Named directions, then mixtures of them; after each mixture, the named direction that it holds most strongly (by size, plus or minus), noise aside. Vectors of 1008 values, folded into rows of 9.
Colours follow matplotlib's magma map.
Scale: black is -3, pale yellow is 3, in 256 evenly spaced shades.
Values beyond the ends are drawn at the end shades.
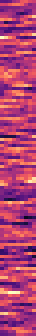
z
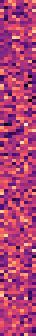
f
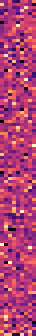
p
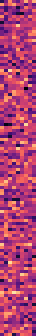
f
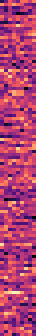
z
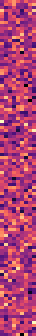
f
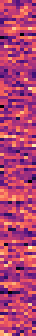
z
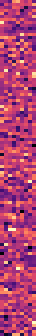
p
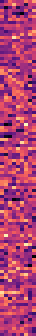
f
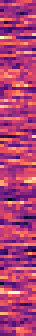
z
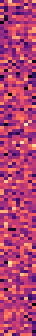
f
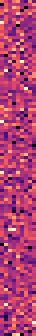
p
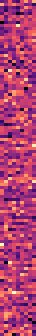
p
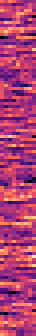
z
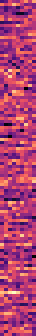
z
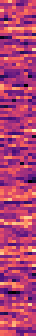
z
